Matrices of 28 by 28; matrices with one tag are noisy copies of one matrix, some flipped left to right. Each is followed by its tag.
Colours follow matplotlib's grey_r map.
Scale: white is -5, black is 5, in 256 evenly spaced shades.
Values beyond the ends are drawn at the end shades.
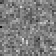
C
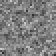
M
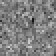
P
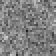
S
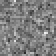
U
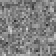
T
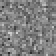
U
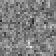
P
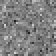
S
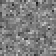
C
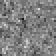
P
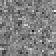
M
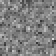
T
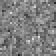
C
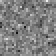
T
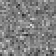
M
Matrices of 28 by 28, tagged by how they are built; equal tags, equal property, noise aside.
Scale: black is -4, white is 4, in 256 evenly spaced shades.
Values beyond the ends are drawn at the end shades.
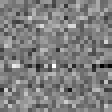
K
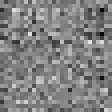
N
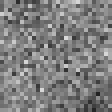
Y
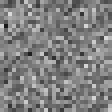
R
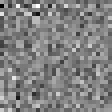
N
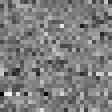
K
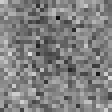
Y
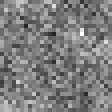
Y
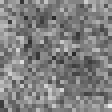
Y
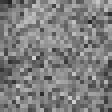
Y
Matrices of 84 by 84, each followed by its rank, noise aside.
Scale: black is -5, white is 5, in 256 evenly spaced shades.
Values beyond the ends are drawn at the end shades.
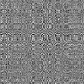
three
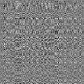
five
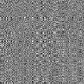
four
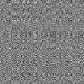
four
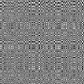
two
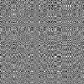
four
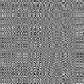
three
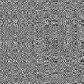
four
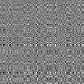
two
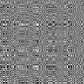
two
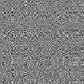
five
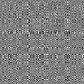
three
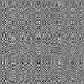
three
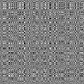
two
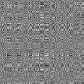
three
